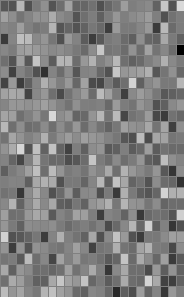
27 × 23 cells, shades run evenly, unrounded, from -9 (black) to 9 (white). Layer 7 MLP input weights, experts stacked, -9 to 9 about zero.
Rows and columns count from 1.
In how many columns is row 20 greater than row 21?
15
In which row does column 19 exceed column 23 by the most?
5
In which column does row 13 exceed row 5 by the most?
23
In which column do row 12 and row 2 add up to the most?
1
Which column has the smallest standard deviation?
10
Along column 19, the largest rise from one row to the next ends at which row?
26
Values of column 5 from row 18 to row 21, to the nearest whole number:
3 3 3 1
